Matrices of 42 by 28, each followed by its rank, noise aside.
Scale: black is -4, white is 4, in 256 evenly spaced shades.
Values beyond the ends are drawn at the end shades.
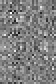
six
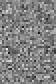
seven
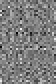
five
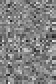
five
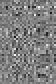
five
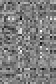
five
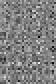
six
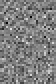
seven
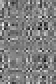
three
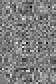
five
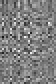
three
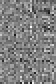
seven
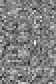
seven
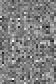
seven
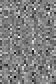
six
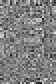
five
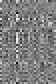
three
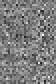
six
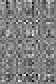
three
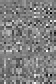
five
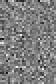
six
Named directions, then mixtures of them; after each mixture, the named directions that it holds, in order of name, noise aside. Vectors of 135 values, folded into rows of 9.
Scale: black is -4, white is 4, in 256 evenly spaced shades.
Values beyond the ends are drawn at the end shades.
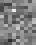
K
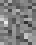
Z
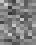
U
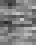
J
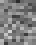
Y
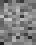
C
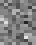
Z.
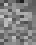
C, Y, Z.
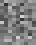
C, U, Z.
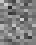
U.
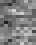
J, K.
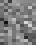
Z.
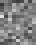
C, K, Y.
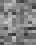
C, J.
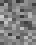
C, Y, Z.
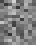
U.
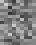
U.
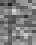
J, K, Z.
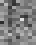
J, U, Z.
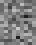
K, U, Z.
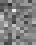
K, Z.
